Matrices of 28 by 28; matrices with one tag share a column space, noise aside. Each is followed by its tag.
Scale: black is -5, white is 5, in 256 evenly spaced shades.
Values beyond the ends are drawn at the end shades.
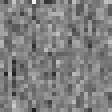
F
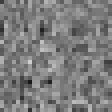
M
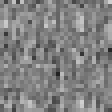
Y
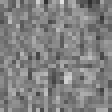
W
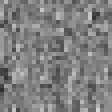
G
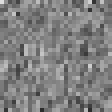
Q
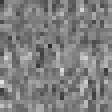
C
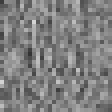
C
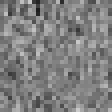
F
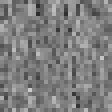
F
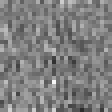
M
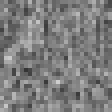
C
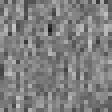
F
